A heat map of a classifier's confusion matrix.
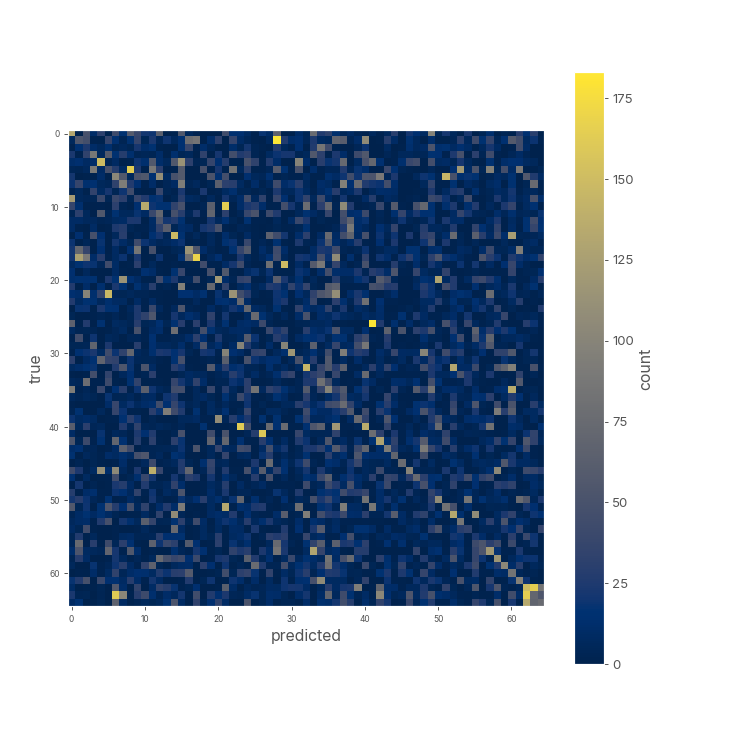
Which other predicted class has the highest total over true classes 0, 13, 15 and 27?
49
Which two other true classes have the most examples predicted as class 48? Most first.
30, 43
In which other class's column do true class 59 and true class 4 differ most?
15
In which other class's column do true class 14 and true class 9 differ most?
0
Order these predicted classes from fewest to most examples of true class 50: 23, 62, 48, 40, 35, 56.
48, 56, 35, 62, 23, 40
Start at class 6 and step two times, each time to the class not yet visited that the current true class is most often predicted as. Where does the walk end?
21
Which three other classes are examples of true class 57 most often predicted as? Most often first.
33, 28, 5
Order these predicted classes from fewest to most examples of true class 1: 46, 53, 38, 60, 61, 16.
38, 46, 53, 61, 60, 16
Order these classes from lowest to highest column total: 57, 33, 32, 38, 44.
44, 38, 33, 57, 32
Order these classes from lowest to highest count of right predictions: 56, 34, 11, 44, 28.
28, 11, 56, 44, 34
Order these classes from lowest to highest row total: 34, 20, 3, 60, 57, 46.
34, 60, 3, 57, 20, 46
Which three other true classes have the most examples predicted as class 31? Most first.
4, 51, 5
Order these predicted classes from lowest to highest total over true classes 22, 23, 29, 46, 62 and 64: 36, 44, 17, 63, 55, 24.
44, 17, 55, 24, 36, 63
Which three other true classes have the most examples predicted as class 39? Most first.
62, 7, 44
